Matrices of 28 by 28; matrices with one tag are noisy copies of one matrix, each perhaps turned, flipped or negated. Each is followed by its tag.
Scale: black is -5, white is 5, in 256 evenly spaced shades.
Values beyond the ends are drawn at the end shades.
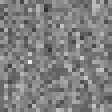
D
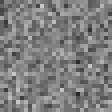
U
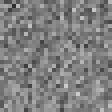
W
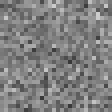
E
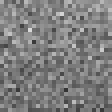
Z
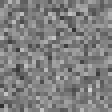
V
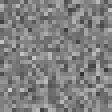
V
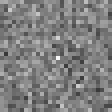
W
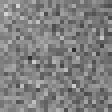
Z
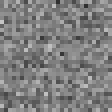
D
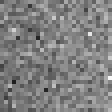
Z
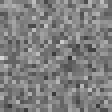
W
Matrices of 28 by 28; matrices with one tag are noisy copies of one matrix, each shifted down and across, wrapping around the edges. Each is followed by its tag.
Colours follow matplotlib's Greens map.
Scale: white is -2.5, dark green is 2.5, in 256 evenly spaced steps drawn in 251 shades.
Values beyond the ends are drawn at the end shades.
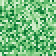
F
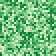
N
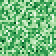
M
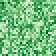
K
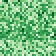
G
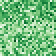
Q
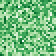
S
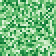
S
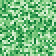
S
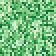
K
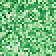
S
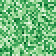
K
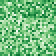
Q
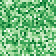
F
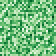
M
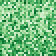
Q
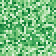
Q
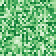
K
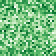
Q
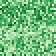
Q
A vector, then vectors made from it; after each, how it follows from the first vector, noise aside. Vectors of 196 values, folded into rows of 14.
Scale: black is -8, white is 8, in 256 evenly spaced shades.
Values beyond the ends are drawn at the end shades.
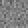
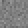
negated, shrunk.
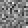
wrapped around, negated, scaled up.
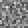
wrapped around, negated, scaled up.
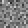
scaled up.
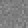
reversed, negated, shrunk.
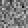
scaled up.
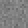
reversed, shrunk.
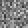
scaled up.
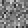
negated, scaled up.
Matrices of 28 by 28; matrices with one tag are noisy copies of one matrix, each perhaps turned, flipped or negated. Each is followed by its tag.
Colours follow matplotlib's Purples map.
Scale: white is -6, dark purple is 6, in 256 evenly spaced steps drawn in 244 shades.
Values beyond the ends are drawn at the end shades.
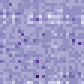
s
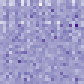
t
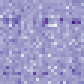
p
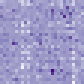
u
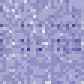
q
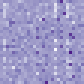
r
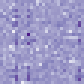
r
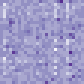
r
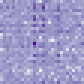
q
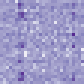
p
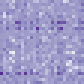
u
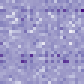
u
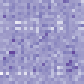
u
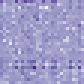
s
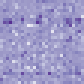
p
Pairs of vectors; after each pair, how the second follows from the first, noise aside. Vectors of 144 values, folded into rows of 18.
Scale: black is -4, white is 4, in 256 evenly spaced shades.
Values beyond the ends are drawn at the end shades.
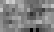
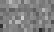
reversed, negated, partly zeroed.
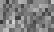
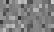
partly zeroed.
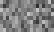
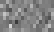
reversed, negated, partly zeroed.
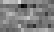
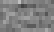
shrunk.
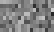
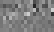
partly zeroed.
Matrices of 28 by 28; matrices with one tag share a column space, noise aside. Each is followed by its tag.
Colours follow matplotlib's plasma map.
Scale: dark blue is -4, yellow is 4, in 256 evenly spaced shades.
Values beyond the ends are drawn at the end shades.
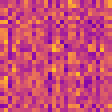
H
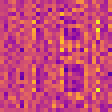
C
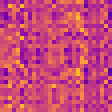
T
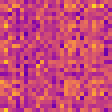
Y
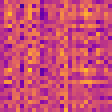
T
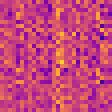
T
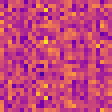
Y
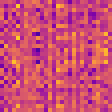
T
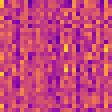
H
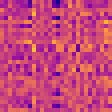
H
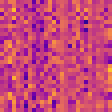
C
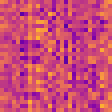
C
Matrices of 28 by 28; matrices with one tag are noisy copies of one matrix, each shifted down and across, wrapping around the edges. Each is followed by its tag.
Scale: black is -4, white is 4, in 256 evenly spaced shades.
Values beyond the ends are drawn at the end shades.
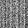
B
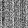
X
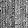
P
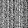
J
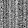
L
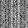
L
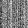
X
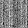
J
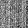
X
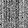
P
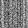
L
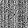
J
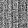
B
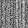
L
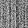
B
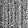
B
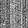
P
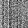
B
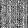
X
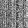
X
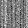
L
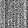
B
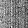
P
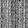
J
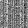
X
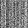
B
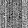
P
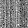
J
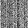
X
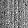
J
